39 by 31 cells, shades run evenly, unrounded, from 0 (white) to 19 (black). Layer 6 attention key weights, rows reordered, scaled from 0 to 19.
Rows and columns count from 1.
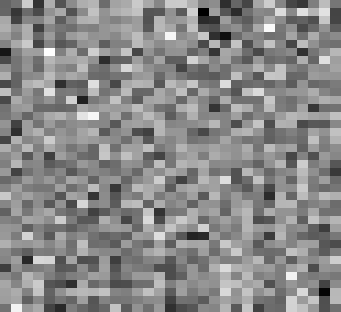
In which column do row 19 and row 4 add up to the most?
28
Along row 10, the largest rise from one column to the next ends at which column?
27
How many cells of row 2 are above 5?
25
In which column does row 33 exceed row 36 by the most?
3
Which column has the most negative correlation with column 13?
4
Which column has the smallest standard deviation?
26
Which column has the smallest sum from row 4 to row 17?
5
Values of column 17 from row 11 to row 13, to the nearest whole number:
7 5 11
